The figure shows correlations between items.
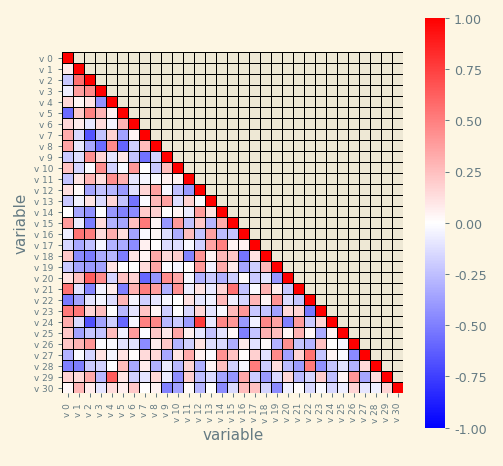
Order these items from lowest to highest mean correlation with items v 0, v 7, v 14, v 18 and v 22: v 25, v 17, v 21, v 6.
v 6, v 25, v 17, v 21
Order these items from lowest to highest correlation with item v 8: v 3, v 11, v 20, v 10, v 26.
v 3, v 20, v 10, v 11, v 26
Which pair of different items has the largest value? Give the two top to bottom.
v 12, v 24
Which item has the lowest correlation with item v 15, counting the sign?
v 2
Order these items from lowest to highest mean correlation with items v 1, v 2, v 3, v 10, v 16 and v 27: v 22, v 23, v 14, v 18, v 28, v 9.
v 18, v 28, v 14, v 22, v 9, v 23
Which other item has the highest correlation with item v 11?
v 4
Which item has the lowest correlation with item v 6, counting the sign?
v 13
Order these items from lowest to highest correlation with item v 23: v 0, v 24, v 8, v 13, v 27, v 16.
v 27, v 13, v 8, v 24, v 16, v 0
